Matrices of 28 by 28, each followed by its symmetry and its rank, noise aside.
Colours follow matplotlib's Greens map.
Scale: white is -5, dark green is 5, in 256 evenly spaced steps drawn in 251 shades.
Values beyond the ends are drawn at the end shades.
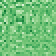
no symmetry, rank three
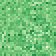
symmetric, rank four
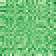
no symmetry, rank four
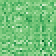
no symmetry, rank four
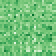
antisymmetric, rank four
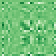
no symmetry, rank two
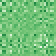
symmetric, rank two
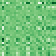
antisymmetric, rank two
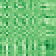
no symmetry, rank two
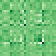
symmetric, rank two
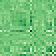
symmetric, rank two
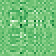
no symmetry, rank three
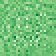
symmetric, rank four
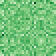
symmetric, rank three
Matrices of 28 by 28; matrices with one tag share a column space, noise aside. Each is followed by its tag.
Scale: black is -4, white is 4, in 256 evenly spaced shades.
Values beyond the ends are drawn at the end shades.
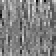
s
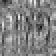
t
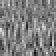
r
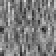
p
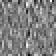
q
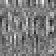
t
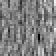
p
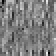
s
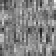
p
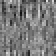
s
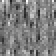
s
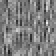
p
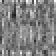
s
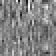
s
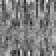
s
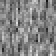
p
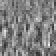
r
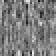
s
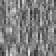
p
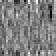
s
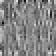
s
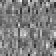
q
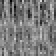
s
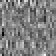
q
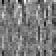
s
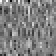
q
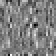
q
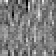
s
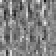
s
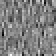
q
